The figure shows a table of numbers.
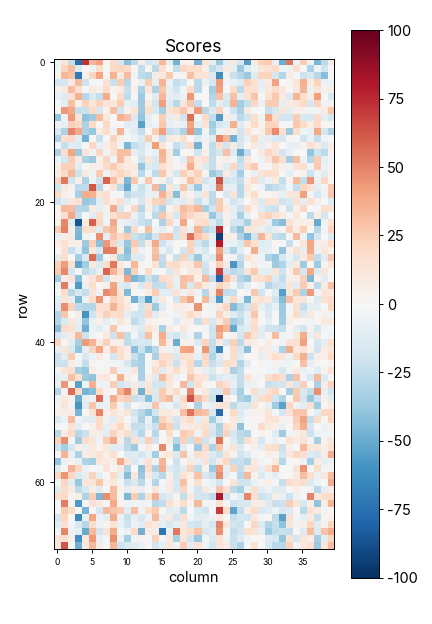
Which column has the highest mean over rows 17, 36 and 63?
1
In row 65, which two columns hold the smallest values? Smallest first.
3, 32
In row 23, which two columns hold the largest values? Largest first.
5, 1
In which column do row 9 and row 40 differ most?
4
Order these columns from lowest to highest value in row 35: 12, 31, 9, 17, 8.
12, 31, 17, 9, 8
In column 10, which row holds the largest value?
47
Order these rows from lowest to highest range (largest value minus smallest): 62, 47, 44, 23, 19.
44, 19, 47, 62, 23
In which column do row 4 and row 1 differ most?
23
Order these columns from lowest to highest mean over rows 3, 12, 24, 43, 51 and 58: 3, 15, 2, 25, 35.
3, 25, 2, 15, 35
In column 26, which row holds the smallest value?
13
